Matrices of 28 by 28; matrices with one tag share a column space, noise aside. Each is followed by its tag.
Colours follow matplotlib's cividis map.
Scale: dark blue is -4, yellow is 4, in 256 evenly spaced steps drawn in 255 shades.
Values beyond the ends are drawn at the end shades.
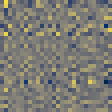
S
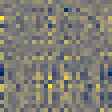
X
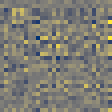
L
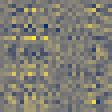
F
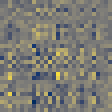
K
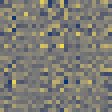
S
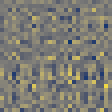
X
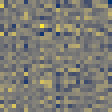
S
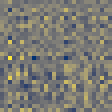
X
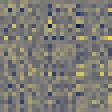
F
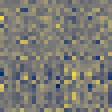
X
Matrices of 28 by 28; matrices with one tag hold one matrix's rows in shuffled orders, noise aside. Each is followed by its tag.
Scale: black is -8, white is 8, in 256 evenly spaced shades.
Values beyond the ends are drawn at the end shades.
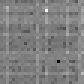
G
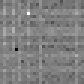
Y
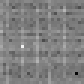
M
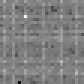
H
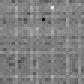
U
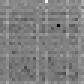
G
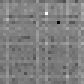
G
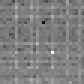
U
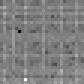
H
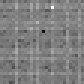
U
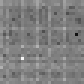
M
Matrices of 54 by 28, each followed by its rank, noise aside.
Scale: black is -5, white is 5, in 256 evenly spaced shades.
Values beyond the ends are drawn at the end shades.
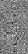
five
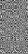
four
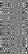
three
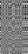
two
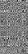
five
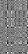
two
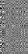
three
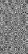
five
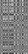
two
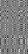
two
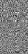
five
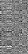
four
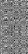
three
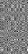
four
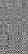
two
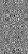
four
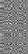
two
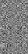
five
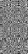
four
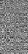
five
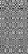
three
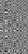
three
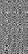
four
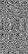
five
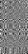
two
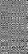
three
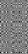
two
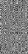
five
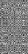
five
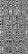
four
